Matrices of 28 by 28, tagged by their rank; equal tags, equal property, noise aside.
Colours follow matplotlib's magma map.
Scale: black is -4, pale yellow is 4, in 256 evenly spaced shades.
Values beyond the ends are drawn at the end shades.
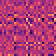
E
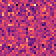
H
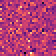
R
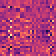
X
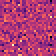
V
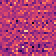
V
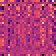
X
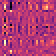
X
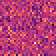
R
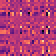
E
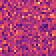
R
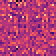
V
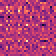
X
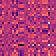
E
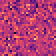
R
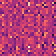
H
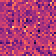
V
